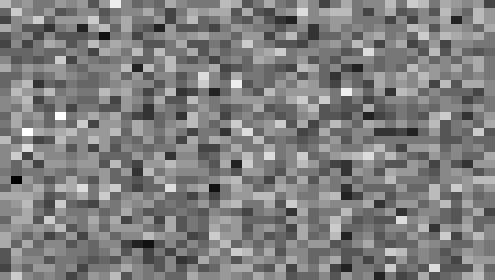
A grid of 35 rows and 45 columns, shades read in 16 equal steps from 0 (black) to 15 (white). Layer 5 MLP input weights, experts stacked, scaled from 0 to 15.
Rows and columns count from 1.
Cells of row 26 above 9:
9
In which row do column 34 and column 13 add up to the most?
7
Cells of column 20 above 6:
23
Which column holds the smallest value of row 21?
22
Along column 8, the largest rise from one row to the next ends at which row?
24
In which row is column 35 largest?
19
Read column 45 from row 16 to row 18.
10 5 6
